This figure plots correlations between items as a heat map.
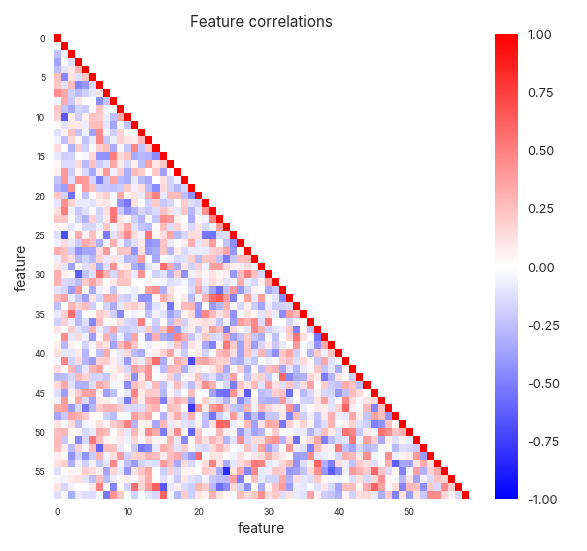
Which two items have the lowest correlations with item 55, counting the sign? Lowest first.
24, 39
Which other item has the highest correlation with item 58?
15
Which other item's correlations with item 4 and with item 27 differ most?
45
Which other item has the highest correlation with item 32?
43
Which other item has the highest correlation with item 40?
52
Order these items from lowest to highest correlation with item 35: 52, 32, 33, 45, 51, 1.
32, 45, 52, 51, 1, 33
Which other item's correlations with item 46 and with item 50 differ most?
49
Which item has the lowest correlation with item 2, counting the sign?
20
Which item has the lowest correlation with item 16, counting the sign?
34
